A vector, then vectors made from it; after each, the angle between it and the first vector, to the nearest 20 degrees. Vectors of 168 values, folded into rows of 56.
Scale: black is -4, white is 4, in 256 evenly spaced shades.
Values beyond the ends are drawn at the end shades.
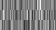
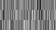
160 degrees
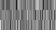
80 degrees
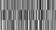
120 degrees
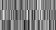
20 degrees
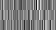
60 degrees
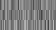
120 degrees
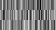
160 degrees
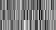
140 degrees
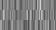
20 degrees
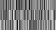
100 degrees
